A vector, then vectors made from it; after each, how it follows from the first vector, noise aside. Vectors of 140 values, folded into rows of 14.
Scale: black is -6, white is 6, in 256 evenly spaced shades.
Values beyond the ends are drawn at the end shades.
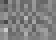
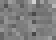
wrapped around, partly zeroed.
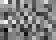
negated, scaled up.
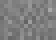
reversed, shrunk.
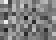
negated, scaled up.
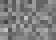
copied.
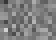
copied.
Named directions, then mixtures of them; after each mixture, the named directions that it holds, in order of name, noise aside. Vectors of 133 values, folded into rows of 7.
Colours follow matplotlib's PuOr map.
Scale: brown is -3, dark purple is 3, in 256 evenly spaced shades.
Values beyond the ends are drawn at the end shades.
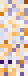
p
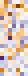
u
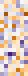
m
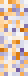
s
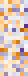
s.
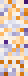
p.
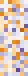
s.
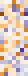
p, s.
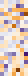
m, s.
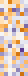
s.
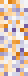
s.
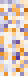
s.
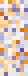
s.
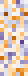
m.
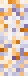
s.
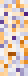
m.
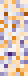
m.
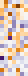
u.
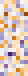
m.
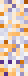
p.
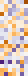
p.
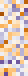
p, s.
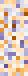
m.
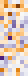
u.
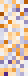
p, s.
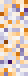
p, s.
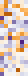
m, u.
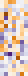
m, s.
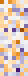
s.
